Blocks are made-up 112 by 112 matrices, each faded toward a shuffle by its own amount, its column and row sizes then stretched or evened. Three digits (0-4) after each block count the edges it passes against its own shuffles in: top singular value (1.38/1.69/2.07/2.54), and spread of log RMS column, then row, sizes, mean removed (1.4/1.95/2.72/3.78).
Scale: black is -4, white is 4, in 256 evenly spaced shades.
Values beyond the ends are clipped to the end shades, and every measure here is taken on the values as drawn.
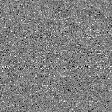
2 0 2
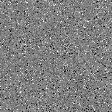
0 1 1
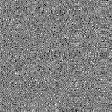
4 0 0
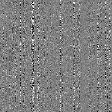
2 4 1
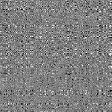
4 2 3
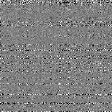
2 2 4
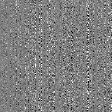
1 4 0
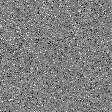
1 0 0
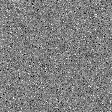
0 0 0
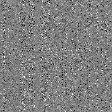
0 3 1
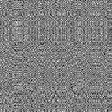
4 0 1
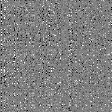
3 3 1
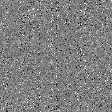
0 2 0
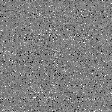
0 1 2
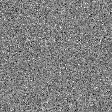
0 0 1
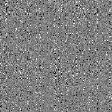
3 3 1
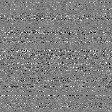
2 0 4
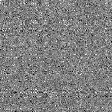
3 1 2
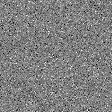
1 0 0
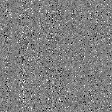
1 3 1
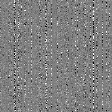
3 4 0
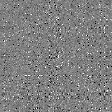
3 2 1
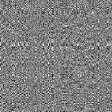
4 3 2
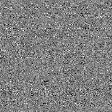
0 1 3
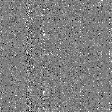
2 3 1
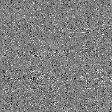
0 2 2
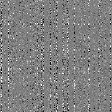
3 4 1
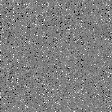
1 2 1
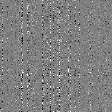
1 4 1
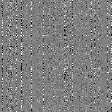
3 4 2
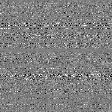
0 0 4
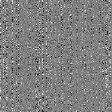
2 4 1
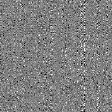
3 3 0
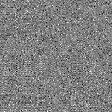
3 0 0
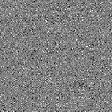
4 1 1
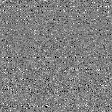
0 1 3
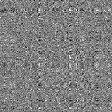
4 2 2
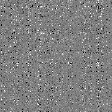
1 3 2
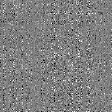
1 4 2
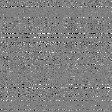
2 1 4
